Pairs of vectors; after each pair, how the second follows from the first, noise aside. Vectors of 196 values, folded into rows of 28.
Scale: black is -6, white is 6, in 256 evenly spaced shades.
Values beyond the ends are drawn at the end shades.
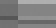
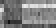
wrapped around, scaled up.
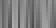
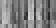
wrapped around, scaled up.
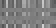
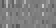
partly zeroed.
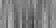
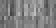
wrapped around, negated.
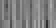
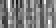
reversed, negated, scaled up.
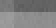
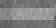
wrapped around, negated.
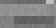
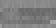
wrapped around, shrunk.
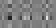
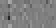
partly zeroed.
